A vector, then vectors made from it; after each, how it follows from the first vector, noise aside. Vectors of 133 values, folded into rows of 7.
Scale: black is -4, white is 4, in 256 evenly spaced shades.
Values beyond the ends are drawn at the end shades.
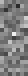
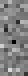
reversed, negated, partly zeroed.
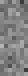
wrapped around, negated, shrunk.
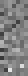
reversed, negated, partly zeroed.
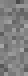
wrapped around, negated, shrunk.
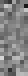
wrapped around, negated, partly zeroed.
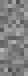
reversed, shrunk.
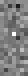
partly zeroed.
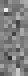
wrapped around, partly zeroed.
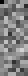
wrapped around, negated.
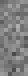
wrapped around, negated, shrunk.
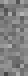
wrapped around, negated, shrunk.
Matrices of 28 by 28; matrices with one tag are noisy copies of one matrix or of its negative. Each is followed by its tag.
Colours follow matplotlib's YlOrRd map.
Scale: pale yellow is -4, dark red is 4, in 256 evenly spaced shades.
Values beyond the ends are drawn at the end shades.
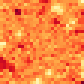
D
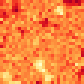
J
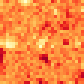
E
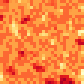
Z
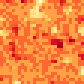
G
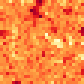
G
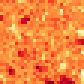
Z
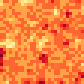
E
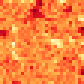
G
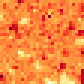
Z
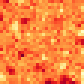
Z
